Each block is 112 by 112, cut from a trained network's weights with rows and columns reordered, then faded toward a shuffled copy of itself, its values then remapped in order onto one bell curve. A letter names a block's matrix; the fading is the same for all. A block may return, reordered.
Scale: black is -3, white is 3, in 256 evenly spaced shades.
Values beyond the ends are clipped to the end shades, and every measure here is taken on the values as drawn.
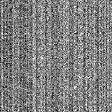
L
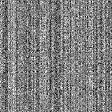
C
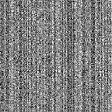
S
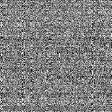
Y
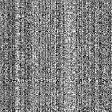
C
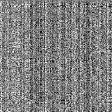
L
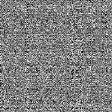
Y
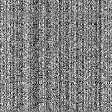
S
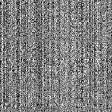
L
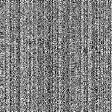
C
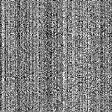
C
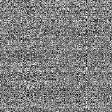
Y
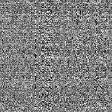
Y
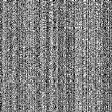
S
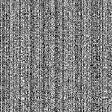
S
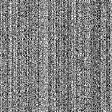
C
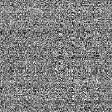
Y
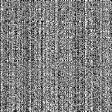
L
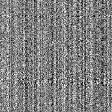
C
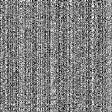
C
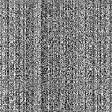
L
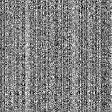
S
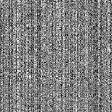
L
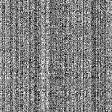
S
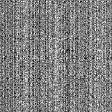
C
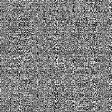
Y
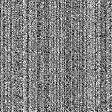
S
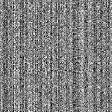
L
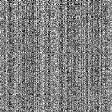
L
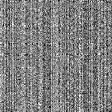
S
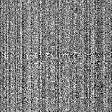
L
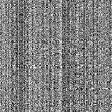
C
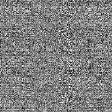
Y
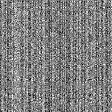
S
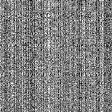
C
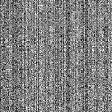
C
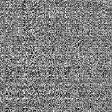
Y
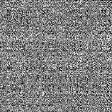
Y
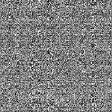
Y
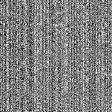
L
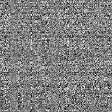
Y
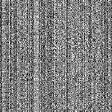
C
